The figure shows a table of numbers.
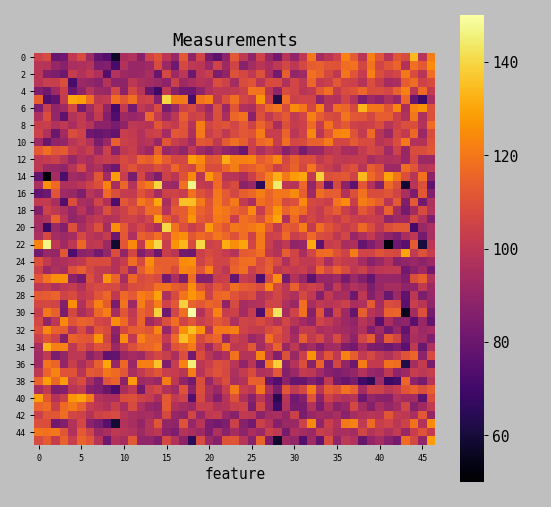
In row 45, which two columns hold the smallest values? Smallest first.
28, 18
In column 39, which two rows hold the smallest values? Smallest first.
38, 26
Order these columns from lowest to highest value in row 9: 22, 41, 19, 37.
41, 22, 37, 19
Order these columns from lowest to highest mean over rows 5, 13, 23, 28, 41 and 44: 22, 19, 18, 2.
18, 2, 22, 19
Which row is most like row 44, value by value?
11
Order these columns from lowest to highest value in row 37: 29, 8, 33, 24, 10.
29, 33, 24, 10, 8
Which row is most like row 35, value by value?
39
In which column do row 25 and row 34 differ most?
1
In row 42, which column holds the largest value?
3
